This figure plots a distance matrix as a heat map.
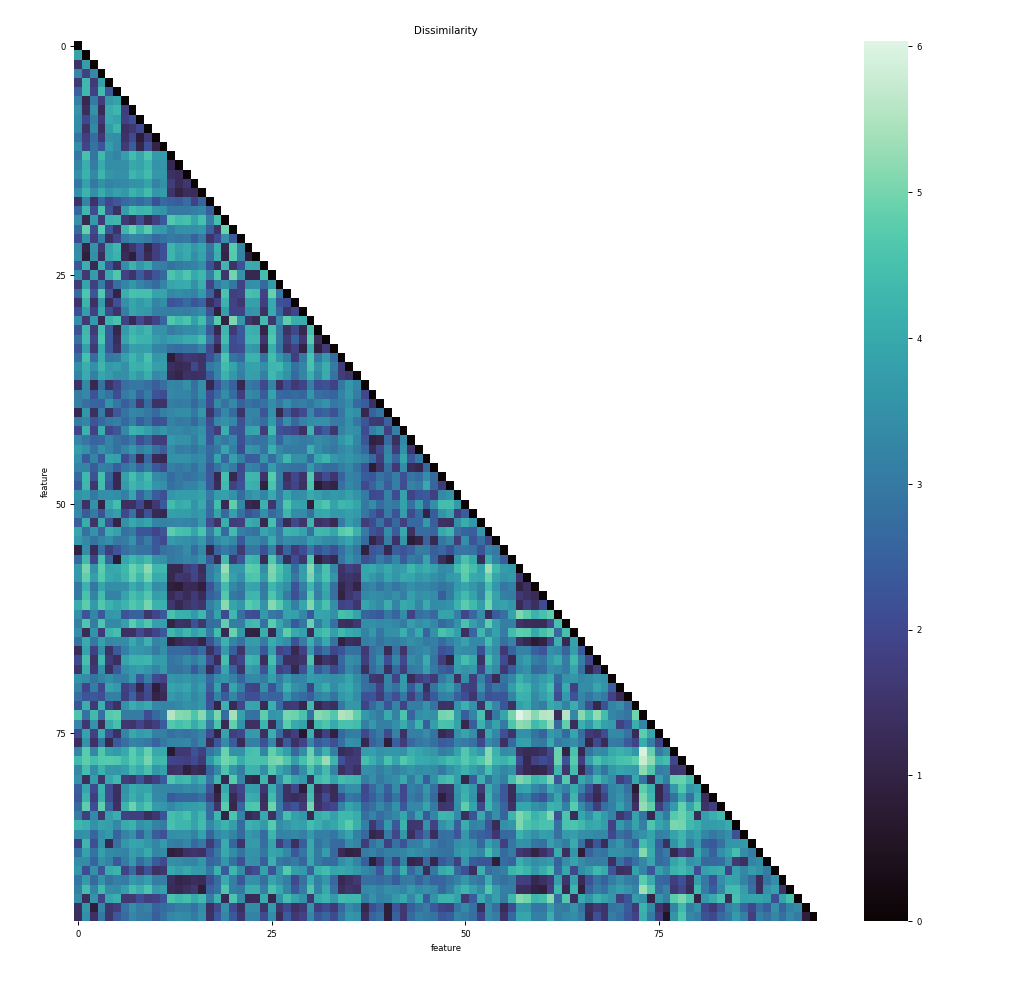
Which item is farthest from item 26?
78
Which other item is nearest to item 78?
58
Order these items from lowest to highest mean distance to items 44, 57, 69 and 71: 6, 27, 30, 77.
6, 77, 27, 30
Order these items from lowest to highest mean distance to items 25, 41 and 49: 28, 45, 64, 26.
45, 64, 26, 28
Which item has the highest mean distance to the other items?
73
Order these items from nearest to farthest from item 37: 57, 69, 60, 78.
69, 60, 57, 78
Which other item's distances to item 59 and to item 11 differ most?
57
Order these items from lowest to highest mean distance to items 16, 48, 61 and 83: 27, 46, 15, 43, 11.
15, 27, 46, 43, 11
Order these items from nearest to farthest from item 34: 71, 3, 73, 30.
71, 3, 30, 73
